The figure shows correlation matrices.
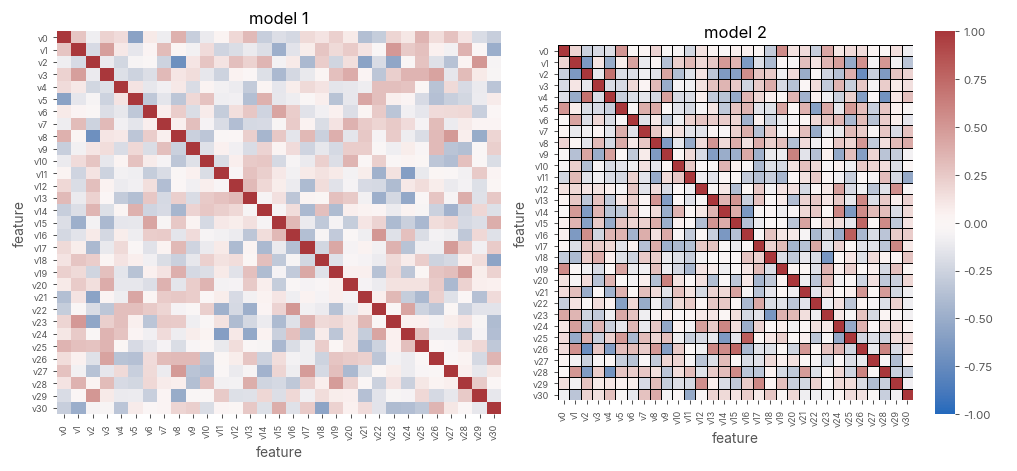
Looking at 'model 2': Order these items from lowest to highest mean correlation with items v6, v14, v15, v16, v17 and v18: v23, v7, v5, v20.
v20, v23, v5, v7
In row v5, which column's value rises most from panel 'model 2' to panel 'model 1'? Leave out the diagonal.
v22
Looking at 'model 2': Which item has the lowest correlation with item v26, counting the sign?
v2
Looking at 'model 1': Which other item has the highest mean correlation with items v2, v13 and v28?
v10
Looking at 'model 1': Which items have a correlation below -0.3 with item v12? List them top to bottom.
v7, v17, v23
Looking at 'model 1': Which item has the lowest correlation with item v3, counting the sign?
v15
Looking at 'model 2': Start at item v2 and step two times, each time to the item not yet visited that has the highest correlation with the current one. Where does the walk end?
v9
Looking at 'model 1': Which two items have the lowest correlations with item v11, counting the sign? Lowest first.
v24, v22
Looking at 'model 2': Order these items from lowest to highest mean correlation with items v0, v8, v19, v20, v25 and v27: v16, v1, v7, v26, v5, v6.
v6, v1, v26, v7, v16, v5
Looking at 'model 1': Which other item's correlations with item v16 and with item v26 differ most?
v22
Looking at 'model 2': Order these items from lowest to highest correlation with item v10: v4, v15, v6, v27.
v4, v6, v15, v27
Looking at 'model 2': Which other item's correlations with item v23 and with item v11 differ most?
v19
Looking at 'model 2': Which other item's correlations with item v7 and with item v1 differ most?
v16
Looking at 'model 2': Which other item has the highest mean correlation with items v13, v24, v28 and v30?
v26
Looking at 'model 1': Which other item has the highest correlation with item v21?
v5
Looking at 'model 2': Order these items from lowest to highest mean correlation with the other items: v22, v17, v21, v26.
v22, v17, v21, v26
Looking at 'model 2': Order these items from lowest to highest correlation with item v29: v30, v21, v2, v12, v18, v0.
v21, v30, v18, v0, v2, v12
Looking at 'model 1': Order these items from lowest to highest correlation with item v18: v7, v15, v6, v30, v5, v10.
v30, v15, v7, v6, v5, v10
